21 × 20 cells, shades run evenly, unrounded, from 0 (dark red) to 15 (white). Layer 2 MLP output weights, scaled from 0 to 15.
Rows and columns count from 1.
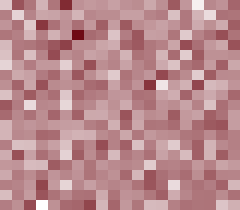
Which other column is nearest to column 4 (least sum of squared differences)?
13
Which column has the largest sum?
1
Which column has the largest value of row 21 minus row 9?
4
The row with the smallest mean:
5
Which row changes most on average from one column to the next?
16
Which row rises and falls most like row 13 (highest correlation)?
18
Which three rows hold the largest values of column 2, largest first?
2, 15, 8
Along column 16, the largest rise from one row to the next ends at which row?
6
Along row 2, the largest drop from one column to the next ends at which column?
19
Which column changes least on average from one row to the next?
10
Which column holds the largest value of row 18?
12
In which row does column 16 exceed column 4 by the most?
9
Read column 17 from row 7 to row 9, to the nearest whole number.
6 12 4
